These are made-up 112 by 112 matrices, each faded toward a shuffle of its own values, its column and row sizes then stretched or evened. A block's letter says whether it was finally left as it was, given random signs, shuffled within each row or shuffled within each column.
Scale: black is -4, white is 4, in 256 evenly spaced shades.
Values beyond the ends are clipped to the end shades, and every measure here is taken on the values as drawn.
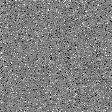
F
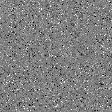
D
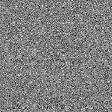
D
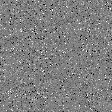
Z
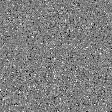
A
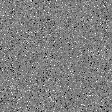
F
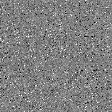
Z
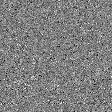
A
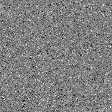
A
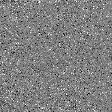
Z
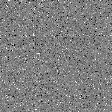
Z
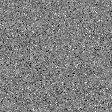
A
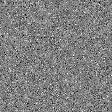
F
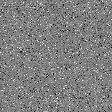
A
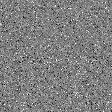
A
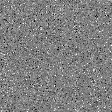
F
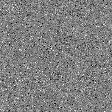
A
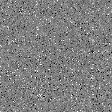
D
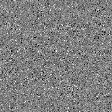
D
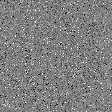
F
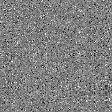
D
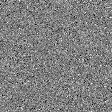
A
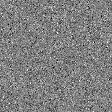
F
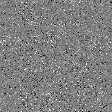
Z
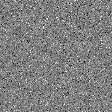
F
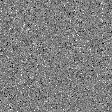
F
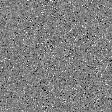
F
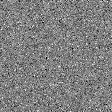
A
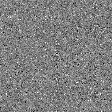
Z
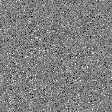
D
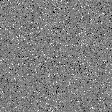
A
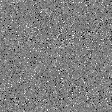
Z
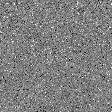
A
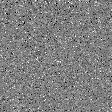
A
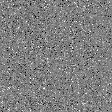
Z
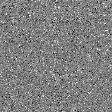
Z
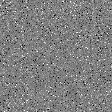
Z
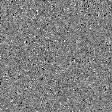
Z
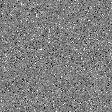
A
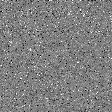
A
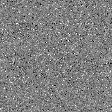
A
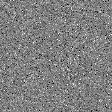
F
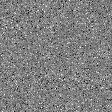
A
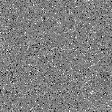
D
